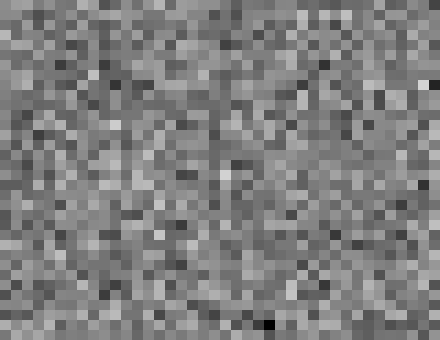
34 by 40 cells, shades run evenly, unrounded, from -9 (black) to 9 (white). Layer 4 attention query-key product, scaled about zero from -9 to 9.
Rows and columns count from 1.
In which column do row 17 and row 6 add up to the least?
3
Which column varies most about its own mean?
40
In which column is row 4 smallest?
24
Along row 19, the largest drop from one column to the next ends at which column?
39
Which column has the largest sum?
15
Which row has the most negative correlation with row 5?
18
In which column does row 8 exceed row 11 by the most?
9
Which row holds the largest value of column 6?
26
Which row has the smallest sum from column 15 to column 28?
32
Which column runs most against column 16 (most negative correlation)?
19
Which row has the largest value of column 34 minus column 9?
11
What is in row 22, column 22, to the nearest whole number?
-1
